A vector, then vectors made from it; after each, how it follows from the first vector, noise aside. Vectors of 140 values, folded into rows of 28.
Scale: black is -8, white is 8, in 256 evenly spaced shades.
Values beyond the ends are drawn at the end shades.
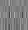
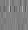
wrapped around, negated, partly zeroed.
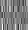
wrapped around, negated, scaled up.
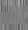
reversed, negated, partly zeroed.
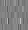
wrapped around, negated, partly zeroed.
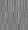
reversed, negated, shrunk.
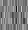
wrapped around, scaled up.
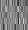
wrapped around, scaled up.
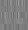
reversed, negated, shrunk.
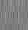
reversed, negated, shrunk.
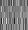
wrapped around, scaled up.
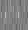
reversed, negated, partly zeroed.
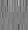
reversed, negated, partly zeroed.
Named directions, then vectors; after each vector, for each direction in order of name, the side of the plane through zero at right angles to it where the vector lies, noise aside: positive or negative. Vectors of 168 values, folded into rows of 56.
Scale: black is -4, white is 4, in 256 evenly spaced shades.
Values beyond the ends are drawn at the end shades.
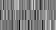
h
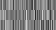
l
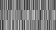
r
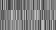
negative, negative, positive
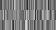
positive, positive, positive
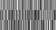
positive, positive, negative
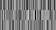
positive, positive, positive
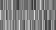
negative, positive, positive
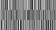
negative, positive, negative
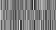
negative, positive, negative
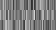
negative, positive, positive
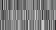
negative, negative, positive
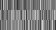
negative, negative, positive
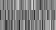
positive, negative, negative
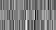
positive, positive, positive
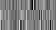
negative, positive, negative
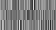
negative, positive, negative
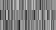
positive, negative, negative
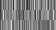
positive, positive, positive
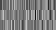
positive, positive, positive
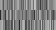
positive, negative, negative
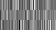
positive, negative, positive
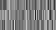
positive, positive, positive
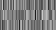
positive, positive, positive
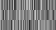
negative, negative, negative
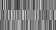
negative, negative, positive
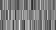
negative, positive, positive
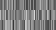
negative, positive, positive
